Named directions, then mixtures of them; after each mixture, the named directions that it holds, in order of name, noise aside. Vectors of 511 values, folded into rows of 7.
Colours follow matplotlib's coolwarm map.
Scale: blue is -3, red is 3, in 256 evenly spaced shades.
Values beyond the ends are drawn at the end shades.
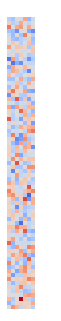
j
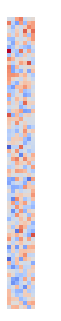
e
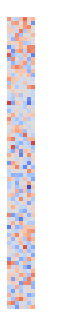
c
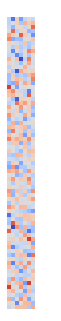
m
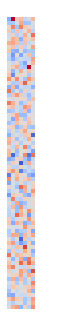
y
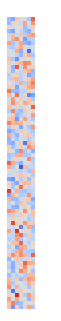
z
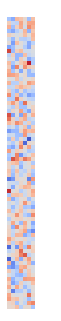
e, j, z.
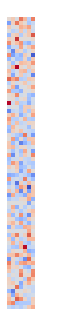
c, y, z.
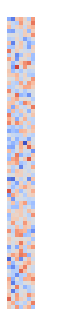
e, j, z.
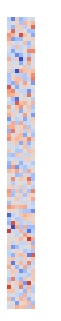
m.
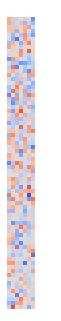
j, z.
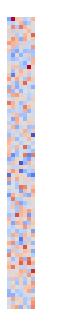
y.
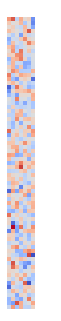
m, z.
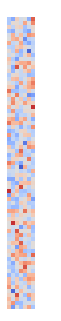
z.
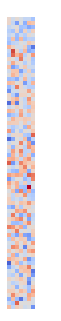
c, m, y.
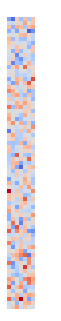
j, m, z.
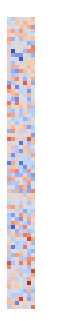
c, m, y.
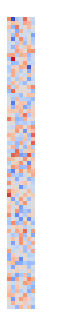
c, j, y.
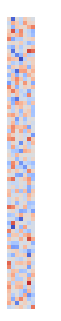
c, m.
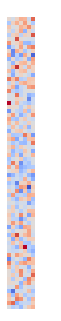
c, y, z.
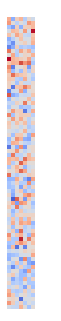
e, j, y.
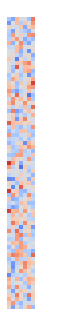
z.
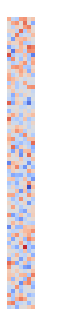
c.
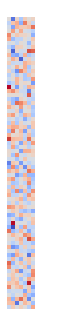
c, m.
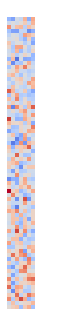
j, z.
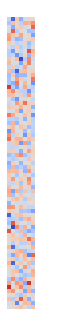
m.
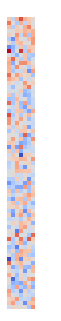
c, e.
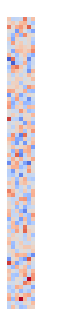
c, j.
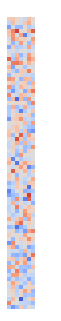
j.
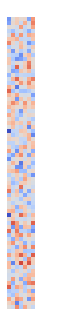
m, y, z.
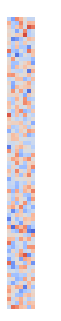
e, j, m.
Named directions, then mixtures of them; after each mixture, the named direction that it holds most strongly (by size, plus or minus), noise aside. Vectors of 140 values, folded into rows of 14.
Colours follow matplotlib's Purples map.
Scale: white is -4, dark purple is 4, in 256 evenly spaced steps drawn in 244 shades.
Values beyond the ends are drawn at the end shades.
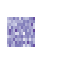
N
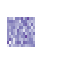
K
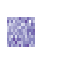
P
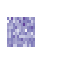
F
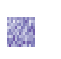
P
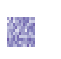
F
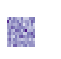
F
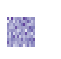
F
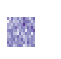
F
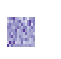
K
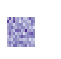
F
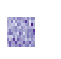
P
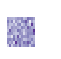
P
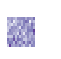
P
